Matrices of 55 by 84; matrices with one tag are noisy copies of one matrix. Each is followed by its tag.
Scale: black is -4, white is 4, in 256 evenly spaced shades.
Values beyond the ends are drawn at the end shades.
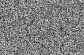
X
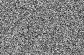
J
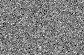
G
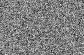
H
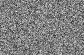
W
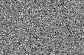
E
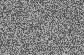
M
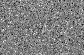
J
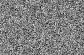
W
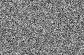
W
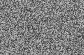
J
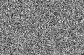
M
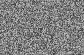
J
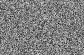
J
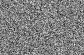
W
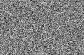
J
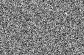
H
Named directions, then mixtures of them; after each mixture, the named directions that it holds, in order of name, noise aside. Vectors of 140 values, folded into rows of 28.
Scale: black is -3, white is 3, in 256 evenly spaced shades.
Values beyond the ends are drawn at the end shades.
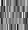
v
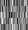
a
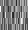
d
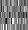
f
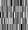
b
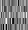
f.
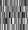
f, v.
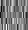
f, v.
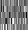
f.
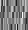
d, v.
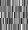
b.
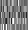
f.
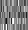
f.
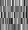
a, b.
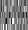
f.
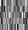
v.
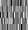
b.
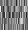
d, f.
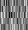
a.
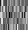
a, v.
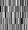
d.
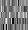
f.
